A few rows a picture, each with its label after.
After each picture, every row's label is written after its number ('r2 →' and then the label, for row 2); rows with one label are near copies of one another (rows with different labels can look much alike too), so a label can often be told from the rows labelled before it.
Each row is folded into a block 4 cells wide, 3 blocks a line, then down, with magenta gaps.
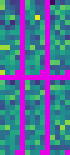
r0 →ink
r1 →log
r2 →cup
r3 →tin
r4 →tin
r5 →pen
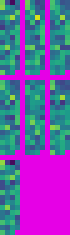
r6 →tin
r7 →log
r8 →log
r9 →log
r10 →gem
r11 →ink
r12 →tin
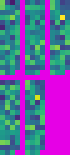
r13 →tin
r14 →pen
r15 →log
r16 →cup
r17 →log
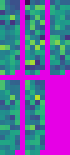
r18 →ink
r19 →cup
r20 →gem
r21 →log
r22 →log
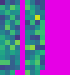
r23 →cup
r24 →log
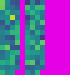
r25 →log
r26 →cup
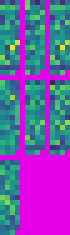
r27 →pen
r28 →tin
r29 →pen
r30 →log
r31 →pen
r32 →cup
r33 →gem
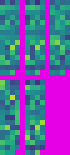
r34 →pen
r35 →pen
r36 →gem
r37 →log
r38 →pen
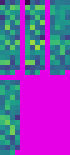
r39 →cup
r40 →cup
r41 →gem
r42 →gem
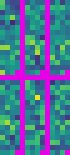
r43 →ink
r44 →gem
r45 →pen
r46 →gem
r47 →log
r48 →cup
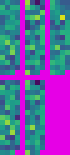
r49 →gem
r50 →tin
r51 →log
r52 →gem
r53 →tin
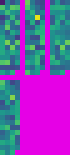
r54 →cup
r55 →log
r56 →pen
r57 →log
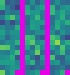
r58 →ink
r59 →gem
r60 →gem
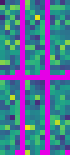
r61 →cup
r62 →log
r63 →pen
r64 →log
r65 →ink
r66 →gem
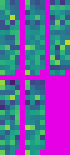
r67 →log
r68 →ink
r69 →pen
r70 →tin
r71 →ink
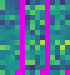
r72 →ink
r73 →cup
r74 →pen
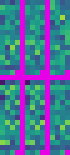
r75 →pen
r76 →gem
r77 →log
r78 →cup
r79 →cup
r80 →pen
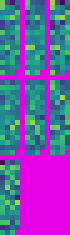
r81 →tin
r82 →ink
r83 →tin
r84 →pen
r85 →gem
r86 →log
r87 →cup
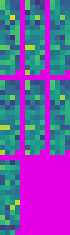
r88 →log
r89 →ink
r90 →log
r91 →ink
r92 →ink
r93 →log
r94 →pen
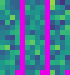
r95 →log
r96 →gem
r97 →tin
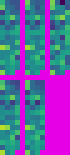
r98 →ink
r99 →ink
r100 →tin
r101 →ink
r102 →ink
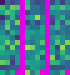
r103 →cup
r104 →ink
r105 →pen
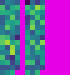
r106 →gem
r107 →cup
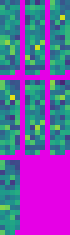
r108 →gem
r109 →pen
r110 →log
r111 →log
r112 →pen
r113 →tin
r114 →ink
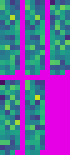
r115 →log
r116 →log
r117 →cup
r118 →cup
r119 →log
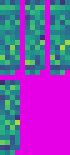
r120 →pen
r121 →cup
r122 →pen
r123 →cup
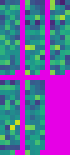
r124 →cup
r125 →ink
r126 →tin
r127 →pen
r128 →ink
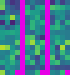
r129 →ink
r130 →gem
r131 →pen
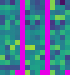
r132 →pen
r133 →ink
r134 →tin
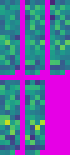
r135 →gem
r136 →cup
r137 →cup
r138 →gem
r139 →pen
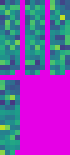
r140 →cup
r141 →cup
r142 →log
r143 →ink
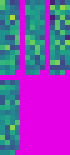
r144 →log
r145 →gem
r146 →cup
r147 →pen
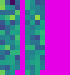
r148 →tin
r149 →log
